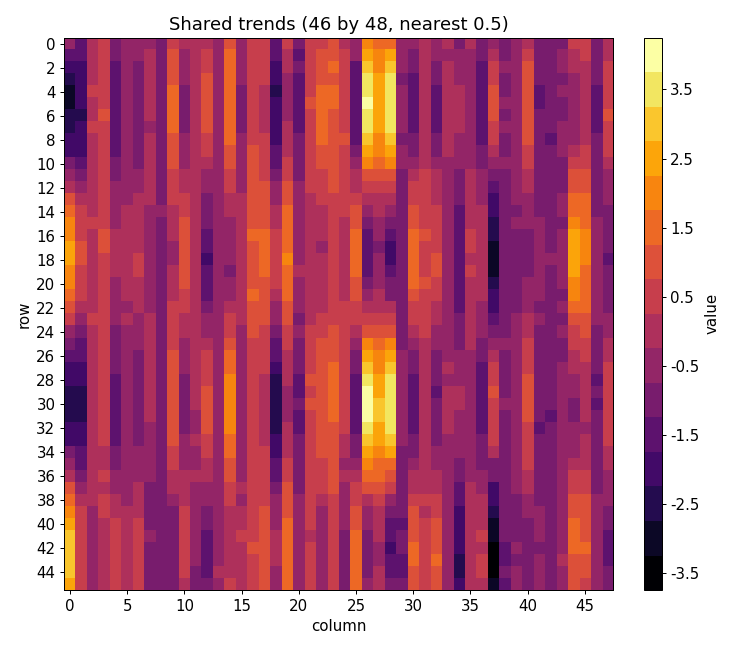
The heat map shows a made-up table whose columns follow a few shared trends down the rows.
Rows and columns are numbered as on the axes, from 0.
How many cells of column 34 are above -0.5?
6
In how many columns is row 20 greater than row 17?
8
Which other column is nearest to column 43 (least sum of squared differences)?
13
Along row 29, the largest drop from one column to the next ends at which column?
29
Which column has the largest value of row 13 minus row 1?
0
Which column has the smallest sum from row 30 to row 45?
37
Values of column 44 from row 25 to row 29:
0.5 0 0 -0.5 -0.5
